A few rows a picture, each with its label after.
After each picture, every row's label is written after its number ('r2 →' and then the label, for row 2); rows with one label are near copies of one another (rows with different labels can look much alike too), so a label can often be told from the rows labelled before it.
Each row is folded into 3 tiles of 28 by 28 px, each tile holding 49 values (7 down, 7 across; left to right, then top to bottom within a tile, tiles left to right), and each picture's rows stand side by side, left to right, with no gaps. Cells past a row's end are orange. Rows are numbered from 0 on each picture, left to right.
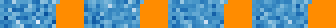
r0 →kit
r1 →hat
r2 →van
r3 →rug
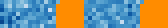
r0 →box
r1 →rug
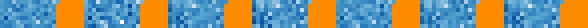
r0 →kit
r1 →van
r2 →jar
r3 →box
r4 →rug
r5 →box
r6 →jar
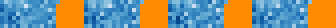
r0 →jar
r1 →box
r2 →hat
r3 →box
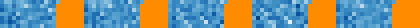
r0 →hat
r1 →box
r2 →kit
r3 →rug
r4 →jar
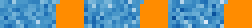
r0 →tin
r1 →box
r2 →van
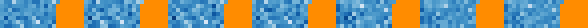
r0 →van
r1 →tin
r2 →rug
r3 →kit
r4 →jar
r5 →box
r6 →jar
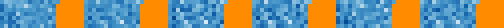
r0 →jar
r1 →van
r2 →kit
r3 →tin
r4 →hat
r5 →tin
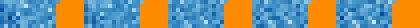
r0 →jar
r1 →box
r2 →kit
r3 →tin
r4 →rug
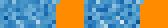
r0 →tin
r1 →kit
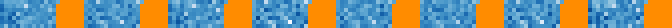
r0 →jar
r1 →van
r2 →hat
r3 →van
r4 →rug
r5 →kit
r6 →van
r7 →box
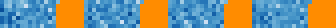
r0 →box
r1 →kit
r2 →tin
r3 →jar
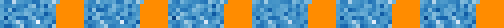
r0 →van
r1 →kit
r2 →rug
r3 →tin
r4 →van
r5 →tin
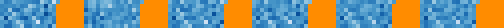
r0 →rug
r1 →box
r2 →kit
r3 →tin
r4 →rug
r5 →kit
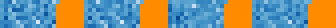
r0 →kit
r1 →van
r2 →jar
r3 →kit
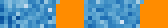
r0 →box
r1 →van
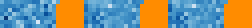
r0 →rug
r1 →jar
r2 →jar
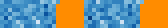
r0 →rug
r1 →tin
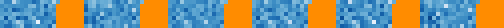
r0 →van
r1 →box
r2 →tin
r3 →tin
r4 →van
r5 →jar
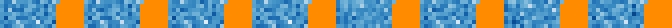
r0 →kit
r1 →tin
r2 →van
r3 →van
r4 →box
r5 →kit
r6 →hat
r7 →rug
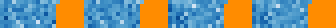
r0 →kit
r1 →tin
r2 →jar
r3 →jar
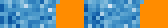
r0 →hat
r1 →jar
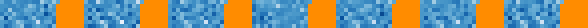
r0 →rug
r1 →van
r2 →kit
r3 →jar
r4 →rug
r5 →van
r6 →tin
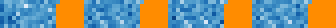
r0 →jar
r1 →tin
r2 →kit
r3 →rug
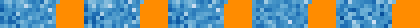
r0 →hat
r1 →box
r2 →hat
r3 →van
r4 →tin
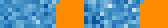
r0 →rug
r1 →hat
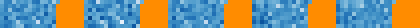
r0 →kit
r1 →van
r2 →kit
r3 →hat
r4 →box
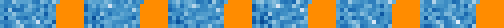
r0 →kit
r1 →jar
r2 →hat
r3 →hat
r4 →van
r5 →van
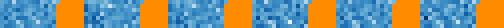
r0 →tin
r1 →jar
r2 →hat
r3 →van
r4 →tin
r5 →rug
